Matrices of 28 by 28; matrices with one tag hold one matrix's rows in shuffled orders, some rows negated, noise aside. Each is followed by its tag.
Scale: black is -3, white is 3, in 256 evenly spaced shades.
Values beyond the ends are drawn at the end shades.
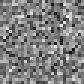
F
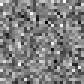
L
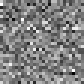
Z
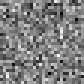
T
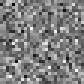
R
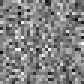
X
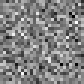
R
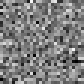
Z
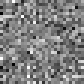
Z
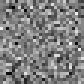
R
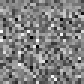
L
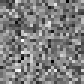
X
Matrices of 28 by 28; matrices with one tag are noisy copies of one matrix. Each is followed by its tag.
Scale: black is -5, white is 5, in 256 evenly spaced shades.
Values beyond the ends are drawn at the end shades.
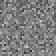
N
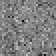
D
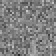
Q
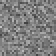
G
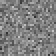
G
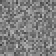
D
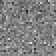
N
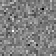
G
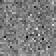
N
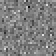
Q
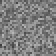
D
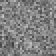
D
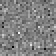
D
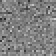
N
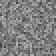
D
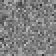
N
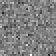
G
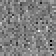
Q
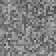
N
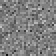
G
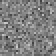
D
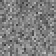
N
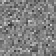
G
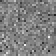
N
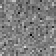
N
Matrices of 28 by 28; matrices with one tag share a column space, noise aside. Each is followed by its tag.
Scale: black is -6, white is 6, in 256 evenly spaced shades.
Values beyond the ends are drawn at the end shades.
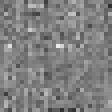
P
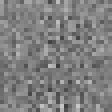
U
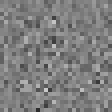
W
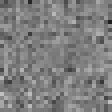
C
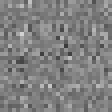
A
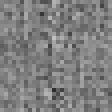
P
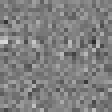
W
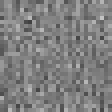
U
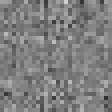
C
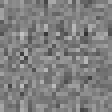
A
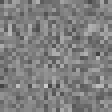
A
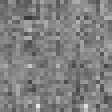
U
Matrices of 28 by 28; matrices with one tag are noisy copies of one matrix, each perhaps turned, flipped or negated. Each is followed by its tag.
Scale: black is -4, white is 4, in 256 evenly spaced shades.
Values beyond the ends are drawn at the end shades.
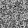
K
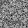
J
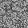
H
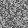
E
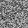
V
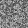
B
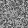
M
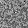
V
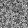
B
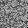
V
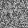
H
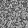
V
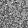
V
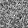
M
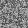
K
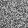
V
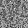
V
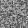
E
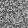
B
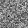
E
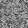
J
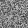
H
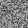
E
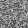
K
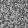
M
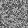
J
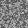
K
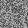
B
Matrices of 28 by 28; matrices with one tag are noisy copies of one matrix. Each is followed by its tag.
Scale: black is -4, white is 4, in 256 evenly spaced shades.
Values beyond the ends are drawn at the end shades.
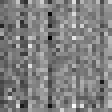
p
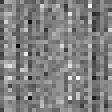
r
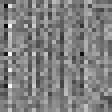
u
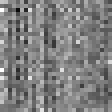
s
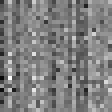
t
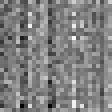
p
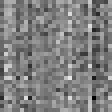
r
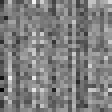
t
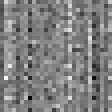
r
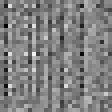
u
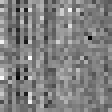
s
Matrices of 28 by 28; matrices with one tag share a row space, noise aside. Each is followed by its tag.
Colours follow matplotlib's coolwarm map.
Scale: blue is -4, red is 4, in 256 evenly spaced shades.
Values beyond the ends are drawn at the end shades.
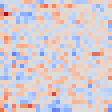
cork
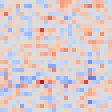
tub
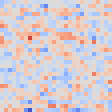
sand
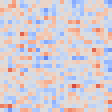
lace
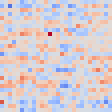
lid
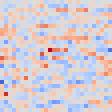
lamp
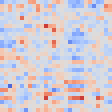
lace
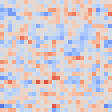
lace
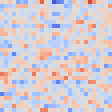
lamp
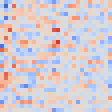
cork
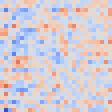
cork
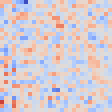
cork
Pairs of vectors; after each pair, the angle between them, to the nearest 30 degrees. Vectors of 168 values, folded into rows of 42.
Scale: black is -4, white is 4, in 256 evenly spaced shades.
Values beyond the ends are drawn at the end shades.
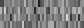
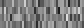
30 degrees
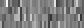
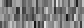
120 degrees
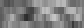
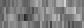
30 degrees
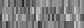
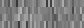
90 degrees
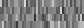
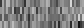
120 degrees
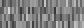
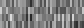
120 degrees
